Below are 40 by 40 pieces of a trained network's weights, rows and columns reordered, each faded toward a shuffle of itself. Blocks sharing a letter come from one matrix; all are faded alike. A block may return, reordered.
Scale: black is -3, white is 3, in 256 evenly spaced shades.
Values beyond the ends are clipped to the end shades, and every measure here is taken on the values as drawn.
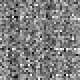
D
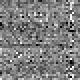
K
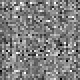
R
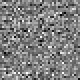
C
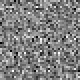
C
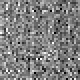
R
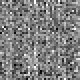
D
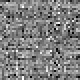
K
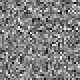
C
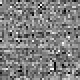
K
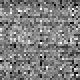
K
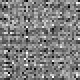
K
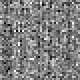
D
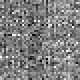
R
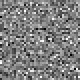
C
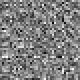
C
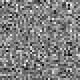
C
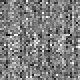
D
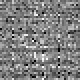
K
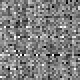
R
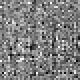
R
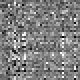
K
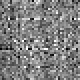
R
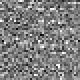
C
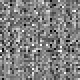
D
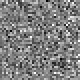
C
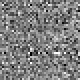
C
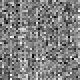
D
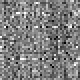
R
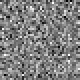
C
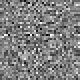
C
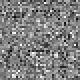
C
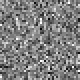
C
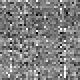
K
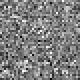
C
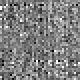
R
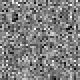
C
